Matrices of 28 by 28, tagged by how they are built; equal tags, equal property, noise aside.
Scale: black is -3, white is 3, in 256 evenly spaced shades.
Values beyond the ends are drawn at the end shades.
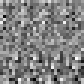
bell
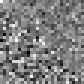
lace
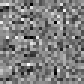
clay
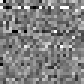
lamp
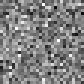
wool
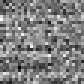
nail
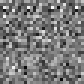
bell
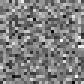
bell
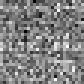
nail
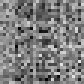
nail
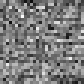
nail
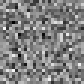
clay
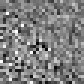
lace
